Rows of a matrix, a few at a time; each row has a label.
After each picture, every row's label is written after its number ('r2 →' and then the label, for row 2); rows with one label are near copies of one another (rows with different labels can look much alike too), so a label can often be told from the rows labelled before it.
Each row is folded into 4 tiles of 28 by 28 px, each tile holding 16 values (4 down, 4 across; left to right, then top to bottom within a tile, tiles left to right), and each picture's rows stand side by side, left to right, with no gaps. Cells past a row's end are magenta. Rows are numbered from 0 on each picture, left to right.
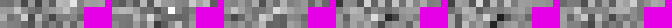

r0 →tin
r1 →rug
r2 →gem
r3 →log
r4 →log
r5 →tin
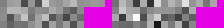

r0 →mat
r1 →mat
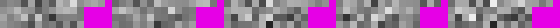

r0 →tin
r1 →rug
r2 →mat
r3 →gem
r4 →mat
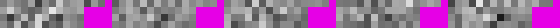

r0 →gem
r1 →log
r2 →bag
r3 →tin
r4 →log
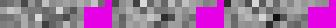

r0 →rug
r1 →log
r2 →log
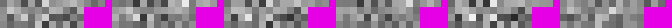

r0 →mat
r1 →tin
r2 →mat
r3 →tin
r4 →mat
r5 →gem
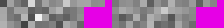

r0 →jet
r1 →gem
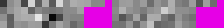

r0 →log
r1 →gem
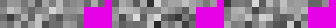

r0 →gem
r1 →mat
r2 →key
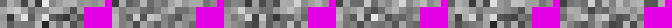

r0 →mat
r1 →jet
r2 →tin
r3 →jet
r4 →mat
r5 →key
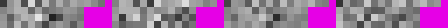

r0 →log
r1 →mat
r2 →log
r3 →jet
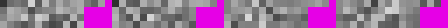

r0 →key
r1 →jet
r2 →bag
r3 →gem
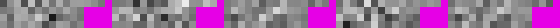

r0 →log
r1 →tin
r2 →gem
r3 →bag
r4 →gem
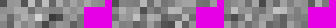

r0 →log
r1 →key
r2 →gem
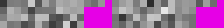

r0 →key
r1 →gem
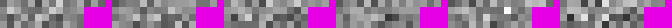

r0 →gem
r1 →key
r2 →mat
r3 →log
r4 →rug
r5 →mat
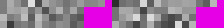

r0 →bag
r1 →key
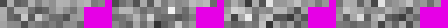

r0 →jet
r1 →rug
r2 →mat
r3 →mat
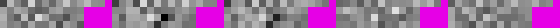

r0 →jet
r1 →log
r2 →log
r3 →rug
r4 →jet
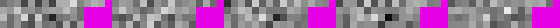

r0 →tin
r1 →gem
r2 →log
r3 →log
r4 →rug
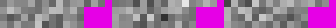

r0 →gem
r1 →tin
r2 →jet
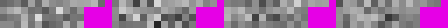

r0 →rug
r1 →mat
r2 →tin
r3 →log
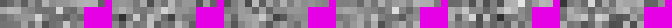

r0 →rug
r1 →gem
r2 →log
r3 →rug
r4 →tin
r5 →key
